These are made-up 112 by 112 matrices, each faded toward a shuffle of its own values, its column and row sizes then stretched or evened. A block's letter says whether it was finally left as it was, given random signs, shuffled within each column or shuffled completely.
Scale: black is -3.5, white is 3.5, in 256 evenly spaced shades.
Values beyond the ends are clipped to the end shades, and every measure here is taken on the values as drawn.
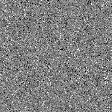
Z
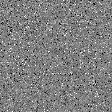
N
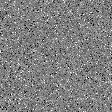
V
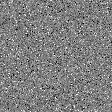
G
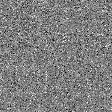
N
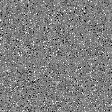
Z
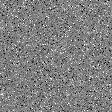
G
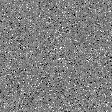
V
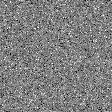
G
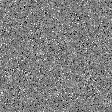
G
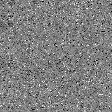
Z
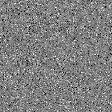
Z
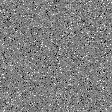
V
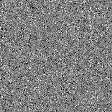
Z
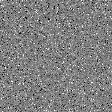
N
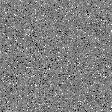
Z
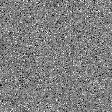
Z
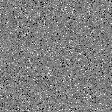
Z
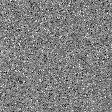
G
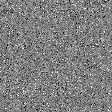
N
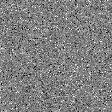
Z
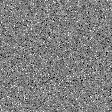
G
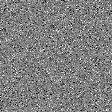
Z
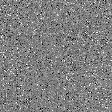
Z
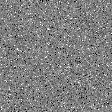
V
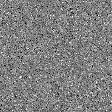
Z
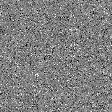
Z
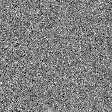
V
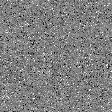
Z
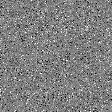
N
